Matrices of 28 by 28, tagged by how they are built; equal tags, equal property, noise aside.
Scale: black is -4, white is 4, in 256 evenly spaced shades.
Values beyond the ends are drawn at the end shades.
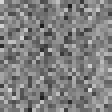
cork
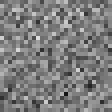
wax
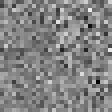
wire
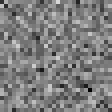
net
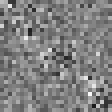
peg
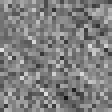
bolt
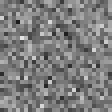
bolt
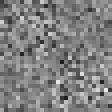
peg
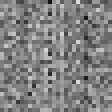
cork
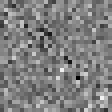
peg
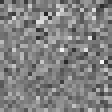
wire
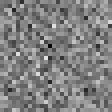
bolt
